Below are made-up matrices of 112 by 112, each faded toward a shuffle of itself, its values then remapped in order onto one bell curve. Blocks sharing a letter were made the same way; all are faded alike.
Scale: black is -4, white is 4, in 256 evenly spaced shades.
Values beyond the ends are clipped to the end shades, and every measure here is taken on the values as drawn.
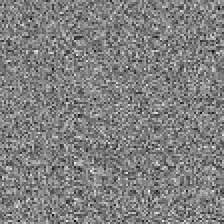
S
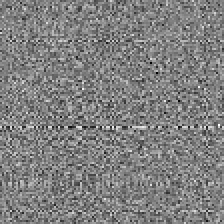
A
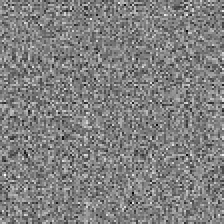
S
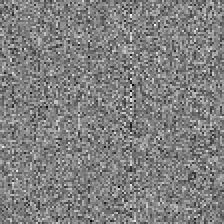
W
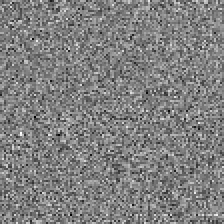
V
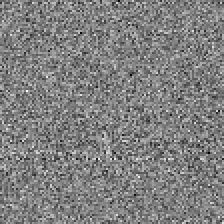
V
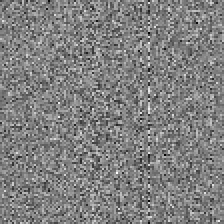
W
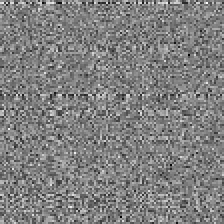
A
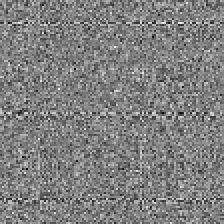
A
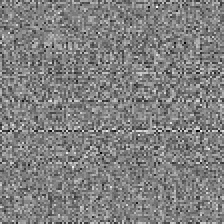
A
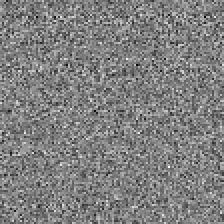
V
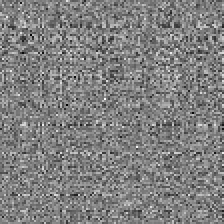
A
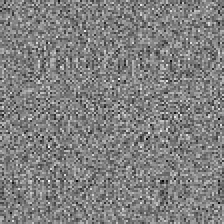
S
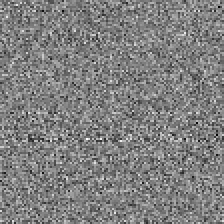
V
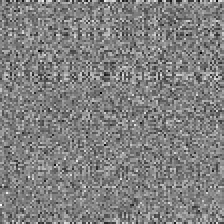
A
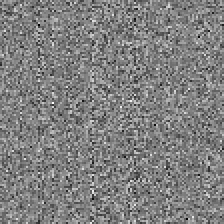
W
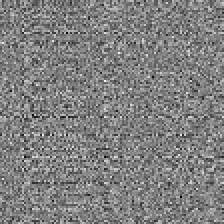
A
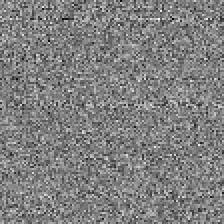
V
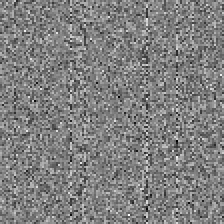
W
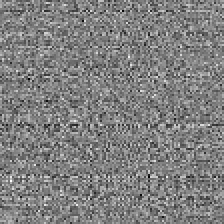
A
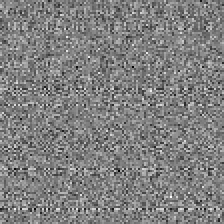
A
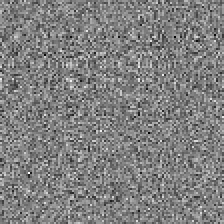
S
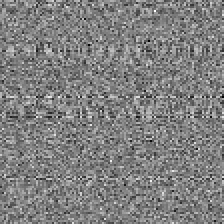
A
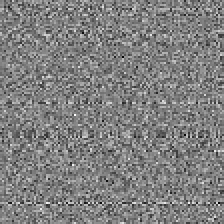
A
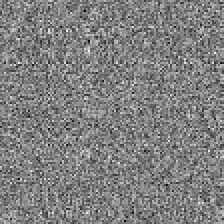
S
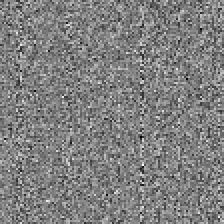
W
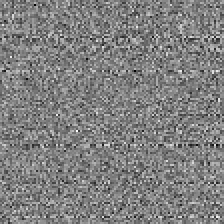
A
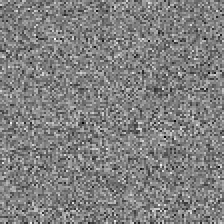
V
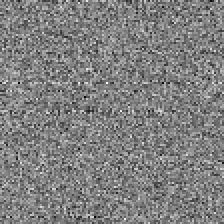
V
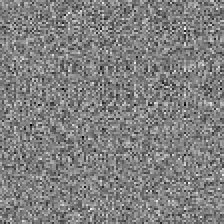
S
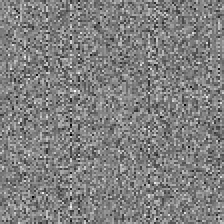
W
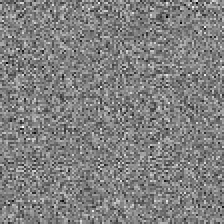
S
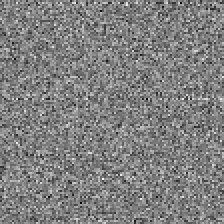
V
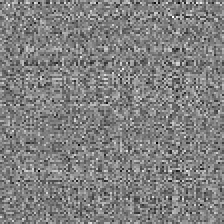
A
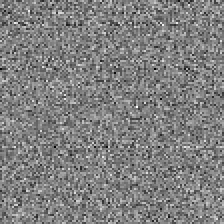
V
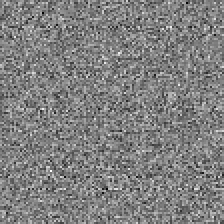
V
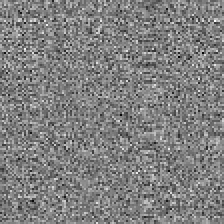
S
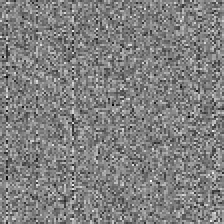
W
